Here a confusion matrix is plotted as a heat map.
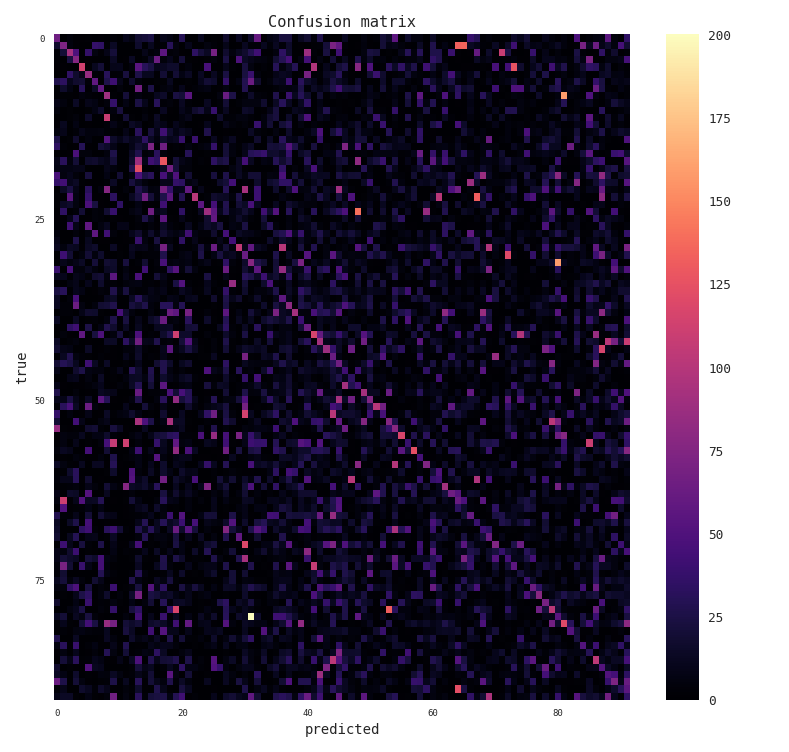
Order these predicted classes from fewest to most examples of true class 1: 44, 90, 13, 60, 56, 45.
56, 13, 60, 90, 45, 44
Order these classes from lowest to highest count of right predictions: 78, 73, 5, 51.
73, 78, 5, 51
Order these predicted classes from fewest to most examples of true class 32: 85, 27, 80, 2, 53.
85, 53, 80, 2, 27
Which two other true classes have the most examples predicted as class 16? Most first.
3, 58
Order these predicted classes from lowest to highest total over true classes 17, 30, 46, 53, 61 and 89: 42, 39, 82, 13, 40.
82, 39, 42, 40, 13
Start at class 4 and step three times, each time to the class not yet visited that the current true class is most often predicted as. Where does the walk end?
19
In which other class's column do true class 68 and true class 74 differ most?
54
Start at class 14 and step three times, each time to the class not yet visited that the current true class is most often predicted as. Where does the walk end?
36
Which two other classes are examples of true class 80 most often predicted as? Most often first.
31, 48
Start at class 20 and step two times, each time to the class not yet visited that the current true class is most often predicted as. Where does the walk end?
44
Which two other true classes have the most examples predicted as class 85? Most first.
56, 3
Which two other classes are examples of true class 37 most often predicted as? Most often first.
3, 46
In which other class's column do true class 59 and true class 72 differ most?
30
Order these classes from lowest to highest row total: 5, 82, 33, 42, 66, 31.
82, 33, 5, 31, 66, 42
